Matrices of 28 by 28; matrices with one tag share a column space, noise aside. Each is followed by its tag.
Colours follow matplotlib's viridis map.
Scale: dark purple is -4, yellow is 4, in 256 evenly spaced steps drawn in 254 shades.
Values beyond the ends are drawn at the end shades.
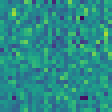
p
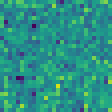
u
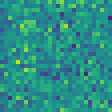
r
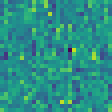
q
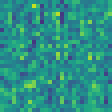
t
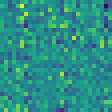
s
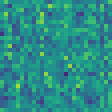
t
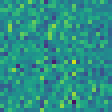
r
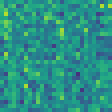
t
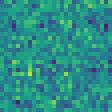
r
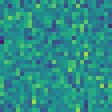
u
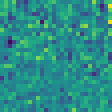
s
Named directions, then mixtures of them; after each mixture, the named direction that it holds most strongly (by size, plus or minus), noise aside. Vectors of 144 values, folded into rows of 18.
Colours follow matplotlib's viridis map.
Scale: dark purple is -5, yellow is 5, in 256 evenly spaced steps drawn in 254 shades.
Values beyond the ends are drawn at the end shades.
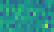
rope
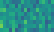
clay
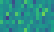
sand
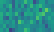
sand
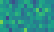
sand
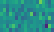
rope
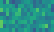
rope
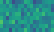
sand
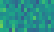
clay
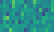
sand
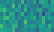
clay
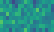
sand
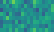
sand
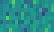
sand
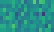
sand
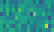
rope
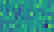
rope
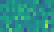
rope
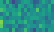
clay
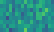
sand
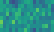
rope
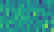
rope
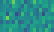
sand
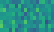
clay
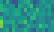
clay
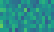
clay
